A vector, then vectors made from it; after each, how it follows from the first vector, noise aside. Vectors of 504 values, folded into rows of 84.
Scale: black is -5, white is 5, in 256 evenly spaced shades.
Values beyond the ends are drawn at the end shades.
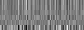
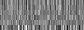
negated.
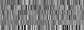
sign-scrambled.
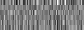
reversed, negated.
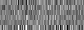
sign-scrambled.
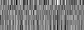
reversed, negated.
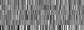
sign-scrambled.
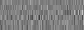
wrapped around, negated, shrunk.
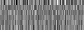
reversed, negated.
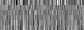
reversed, negated.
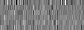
reversed, negated, partly zeroed.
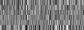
sign-scrambled.
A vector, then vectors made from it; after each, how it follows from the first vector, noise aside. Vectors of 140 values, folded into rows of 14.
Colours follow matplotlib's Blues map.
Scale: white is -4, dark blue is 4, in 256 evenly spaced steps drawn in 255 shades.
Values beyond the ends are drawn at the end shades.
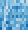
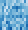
copied.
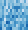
copied.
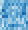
wrapped around.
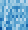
copied.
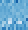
wrapped around, negated, partly zeroed.
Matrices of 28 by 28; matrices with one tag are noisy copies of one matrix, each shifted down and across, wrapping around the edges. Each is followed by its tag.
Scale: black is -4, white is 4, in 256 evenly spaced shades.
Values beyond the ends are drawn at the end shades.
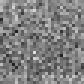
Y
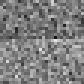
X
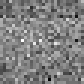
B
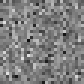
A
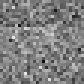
X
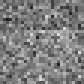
X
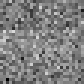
Y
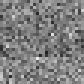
B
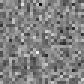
A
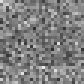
B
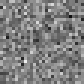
A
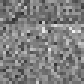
X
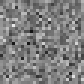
A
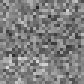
X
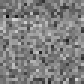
X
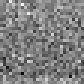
Y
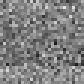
B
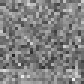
X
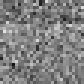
X
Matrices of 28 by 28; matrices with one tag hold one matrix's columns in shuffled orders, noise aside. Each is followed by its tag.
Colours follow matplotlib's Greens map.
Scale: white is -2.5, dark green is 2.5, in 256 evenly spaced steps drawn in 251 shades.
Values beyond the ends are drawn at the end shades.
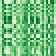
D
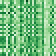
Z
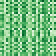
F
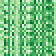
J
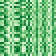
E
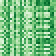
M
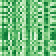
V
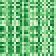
E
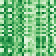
Z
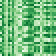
E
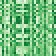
D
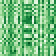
D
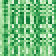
D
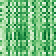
V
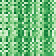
F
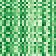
E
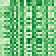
M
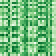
E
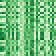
V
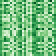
F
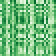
D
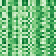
M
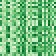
E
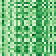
E
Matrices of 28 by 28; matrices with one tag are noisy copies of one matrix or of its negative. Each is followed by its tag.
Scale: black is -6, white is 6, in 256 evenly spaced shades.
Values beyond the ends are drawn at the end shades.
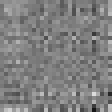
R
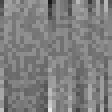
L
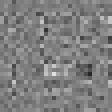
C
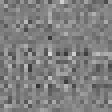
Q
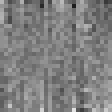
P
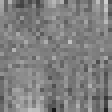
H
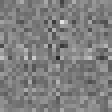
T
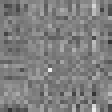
R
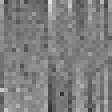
L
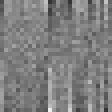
L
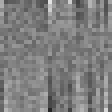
L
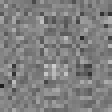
C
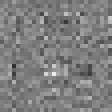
C
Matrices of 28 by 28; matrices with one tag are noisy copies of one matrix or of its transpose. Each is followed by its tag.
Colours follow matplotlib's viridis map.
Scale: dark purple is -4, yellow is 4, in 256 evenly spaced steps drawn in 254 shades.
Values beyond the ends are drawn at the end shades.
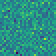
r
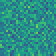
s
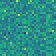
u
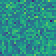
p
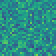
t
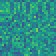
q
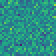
u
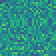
t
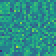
q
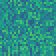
p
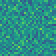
s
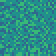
s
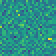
s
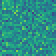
q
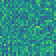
p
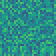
p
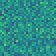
u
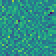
s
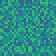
u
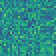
p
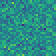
u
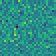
s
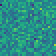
t
